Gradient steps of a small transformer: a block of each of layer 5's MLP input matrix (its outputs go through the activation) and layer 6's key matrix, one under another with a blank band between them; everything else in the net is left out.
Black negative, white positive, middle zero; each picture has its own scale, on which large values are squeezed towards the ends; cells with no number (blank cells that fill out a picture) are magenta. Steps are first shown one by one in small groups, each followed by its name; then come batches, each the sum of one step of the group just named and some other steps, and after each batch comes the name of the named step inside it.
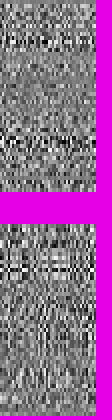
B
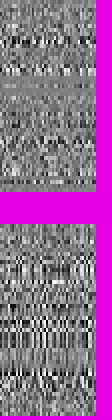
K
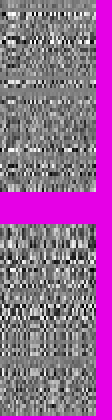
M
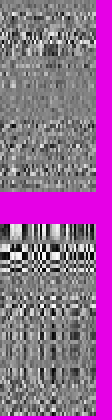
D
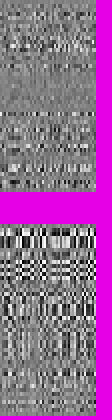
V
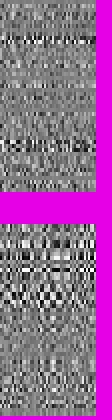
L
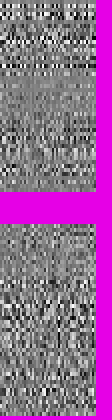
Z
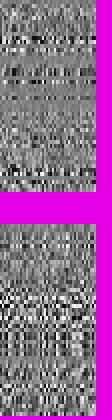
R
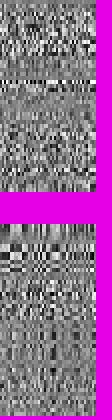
D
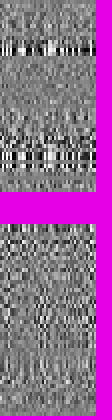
B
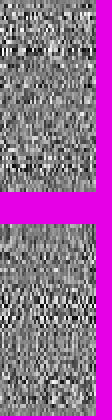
M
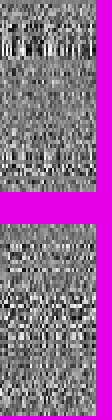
R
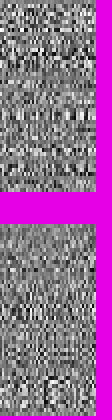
M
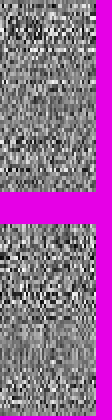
L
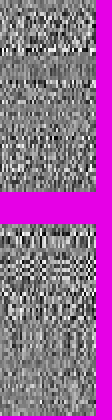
V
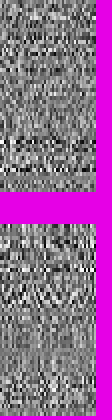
L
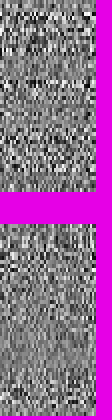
B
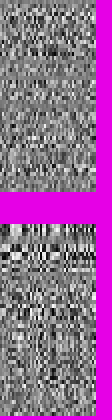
D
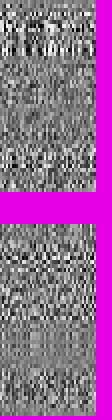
M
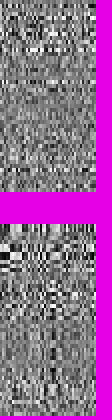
D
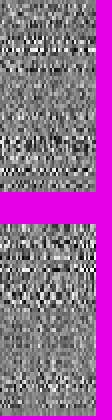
L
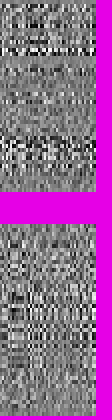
B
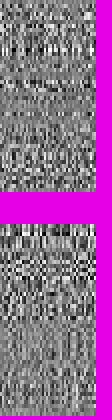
V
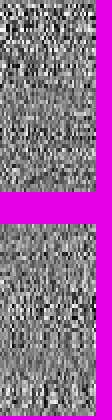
Z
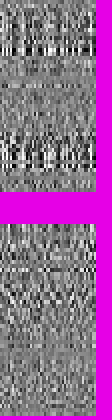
L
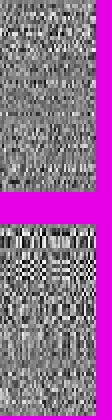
V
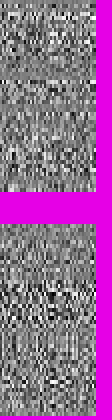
M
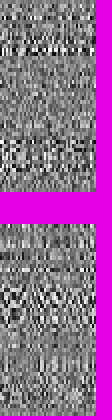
L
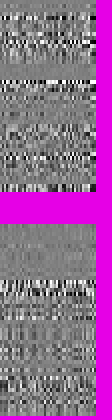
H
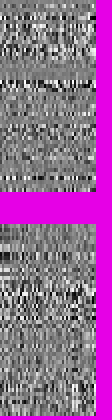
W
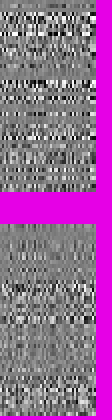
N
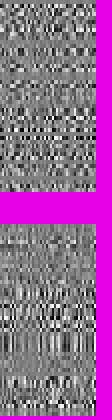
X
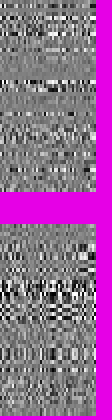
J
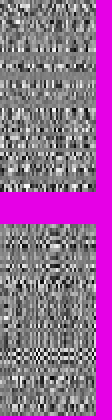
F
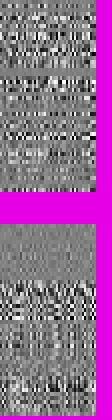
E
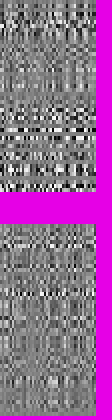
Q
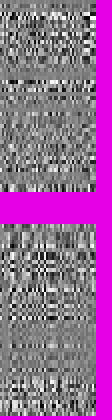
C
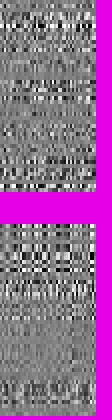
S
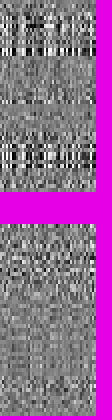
S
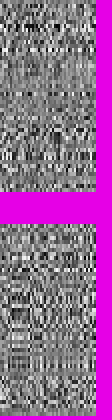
Q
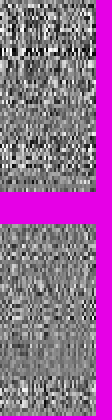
E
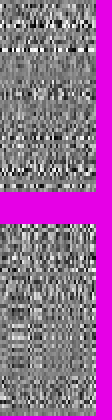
S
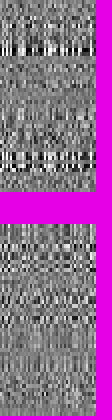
W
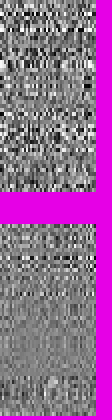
Q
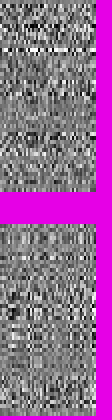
E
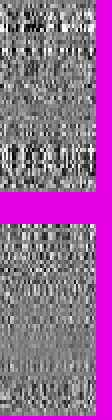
S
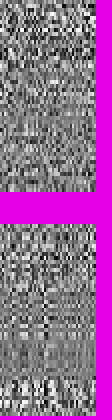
C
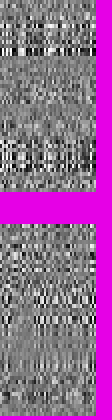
S
